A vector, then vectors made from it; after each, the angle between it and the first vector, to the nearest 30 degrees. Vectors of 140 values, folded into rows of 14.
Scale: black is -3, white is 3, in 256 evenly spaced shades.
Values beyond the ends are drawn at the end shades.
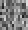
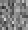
30 degrees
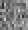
30 degrees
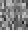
150 degrees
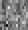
90 degrees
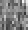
60 degrees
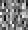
150 degrees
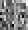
30 degrees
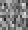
150 degrees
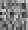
30 degrees
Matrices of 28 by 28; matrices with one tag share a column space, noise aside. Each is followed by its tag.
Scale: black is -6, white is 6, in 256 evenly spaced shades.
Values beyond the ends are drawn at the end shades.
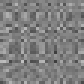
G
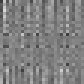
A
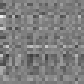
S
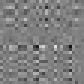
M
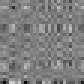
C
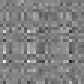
G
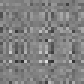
G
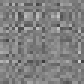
G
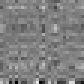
C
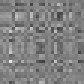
G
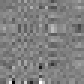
C
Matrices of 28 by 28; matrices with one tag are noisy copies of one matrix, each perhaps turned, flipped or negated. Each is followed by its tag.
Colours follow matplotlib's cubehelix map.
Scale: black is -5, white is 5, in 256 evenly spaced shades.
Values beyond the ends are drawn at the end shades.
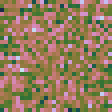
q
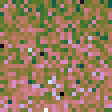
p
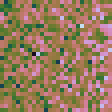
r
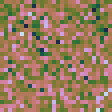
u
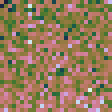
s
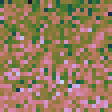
p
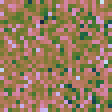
q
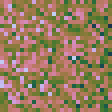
r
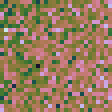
s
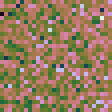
u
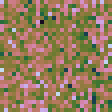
q
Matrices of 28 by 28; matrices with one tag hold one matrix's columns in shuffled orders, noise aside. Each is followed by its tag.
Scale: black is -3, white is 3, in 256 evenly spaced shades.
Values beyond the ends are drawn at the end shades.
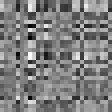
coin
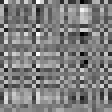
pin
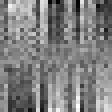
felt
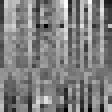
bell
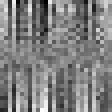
felt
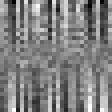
felt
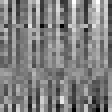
bell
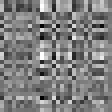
coin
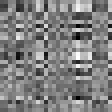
coin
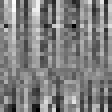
bell
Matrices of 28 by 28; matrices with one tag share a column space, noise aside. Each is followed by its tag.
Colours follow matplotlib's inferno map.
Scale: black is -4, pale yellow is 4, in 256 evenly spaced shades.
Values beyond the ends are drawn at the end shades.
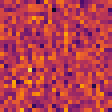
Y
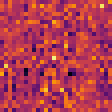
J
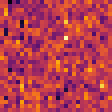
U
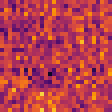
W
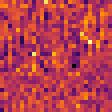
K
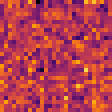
U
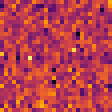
Y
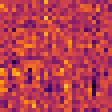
J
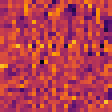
K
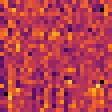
Y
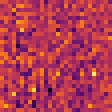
J
